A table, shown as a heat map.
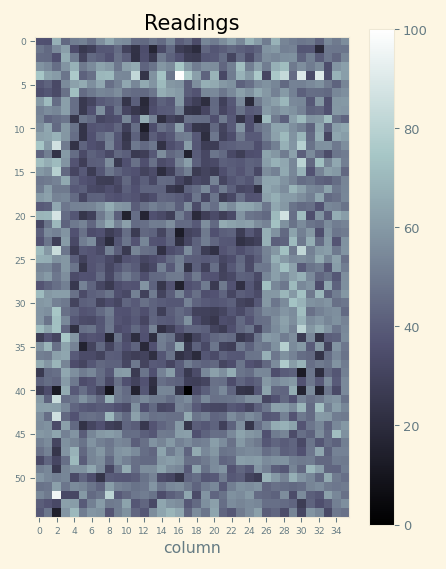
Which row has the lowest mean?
40
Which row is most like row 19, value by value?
0
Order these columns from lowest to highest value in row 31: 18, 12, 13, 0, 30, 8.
18, 12, 13, 8, 0, 30
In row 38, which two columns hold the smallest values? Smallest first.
30, 32
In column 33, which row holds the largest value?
9
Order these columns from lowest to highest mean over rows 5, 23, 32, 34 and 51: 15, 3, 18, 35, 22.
18, 22, 15, 35, 3
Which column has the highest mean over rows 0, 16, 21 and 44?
27
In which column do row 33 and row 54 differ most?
2
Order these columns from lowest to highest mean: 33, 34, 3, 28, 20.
20, 33, 34, 3, 28
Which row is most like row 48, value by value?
6
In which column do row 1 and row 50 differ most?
13
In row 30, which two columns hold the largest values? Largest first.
29, 30
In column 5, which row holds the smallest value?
35
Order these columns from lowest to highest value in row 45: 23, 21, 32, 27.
21, 27, 32, 23
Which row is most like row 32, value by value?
31
